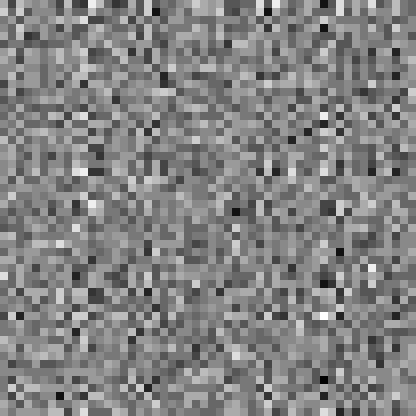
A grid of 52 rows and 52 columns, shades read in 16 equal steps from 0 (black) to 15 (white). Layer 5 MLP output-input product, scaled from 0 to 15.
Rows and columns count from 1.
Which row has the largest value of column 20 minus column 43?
32
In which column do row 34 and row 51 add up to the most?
47
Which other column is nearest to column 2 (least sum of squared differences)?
16
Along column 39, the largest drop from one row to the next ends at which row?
17
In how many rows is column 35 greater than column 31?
20
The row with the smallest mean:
46
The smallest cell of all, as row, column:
48, 41
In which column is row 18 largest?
25
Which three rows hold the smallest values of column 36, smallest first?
40, 37, 9
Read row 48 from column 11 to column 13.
6 9 9
